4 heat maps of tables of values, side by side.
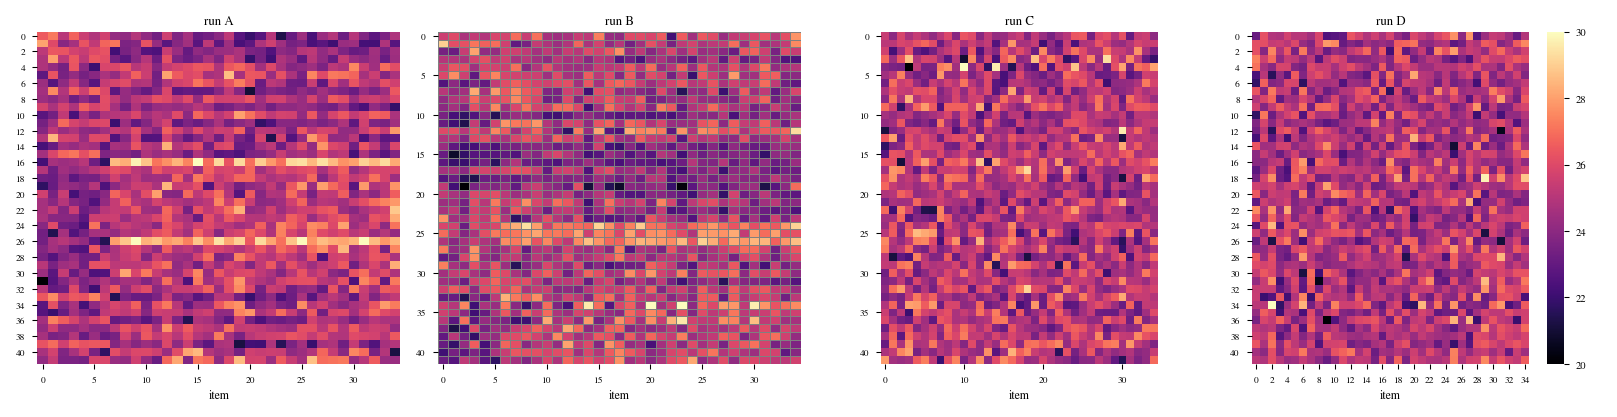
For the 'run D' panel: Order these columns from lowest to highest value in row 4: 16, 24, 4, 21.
21, 24, 4, 16
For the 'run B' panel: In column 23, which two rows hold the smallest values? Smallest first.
19, 7
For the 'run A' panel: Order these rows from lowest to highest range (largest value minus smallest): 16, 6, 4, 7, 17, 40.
17, 6, 4, 7, 40, 16
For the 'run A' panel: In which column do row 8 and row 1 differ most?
28
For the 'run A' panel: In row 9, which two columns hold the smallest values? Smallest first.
34, 31
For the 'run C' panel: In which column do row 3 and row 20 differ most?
28
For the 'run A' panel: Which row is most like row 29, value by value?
23
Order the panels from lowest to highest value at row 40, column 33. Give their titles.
run B, run C, run A, run D
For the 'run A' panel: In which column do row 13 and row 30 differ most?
1
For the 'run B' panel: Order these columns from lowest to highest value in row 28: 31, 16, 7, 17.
31, 7, 16, 17
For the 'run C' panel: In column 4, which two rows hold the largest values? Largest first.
25, 34
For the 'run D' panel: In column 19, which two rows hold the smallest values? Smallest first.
28, 34
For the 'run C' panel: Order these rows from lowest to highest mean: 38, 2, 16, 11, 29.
11, 2, 29, 38, 16
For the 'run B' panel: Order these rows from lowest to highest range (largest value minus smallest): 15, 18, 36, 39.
18, 15, 39, 36
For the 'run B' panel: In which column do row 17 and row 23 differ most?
7
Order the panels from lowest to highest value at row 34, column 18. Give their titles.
run C, run D, run B, run A
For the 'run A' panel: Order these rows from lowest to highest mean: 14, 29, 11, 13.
11, 13, 14, 29
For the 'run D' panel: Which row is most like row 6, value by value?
10
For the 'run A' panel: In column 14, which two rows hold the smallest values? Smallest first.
36, 31
